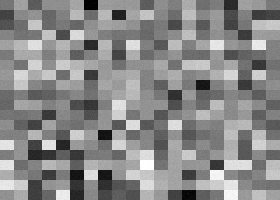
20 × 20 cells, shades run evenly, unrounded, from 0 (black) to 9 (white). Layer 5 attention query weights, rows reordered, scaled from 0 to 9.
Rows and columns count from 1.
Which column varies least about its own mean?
12
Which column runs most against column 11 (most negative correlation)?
6
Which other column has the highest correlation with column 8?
14
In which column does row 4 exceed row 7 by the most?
19
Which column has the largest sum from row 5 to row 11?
10
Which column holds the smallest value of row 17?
16
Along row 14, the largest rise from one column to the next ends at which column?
9
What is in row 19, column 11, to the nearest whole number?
8
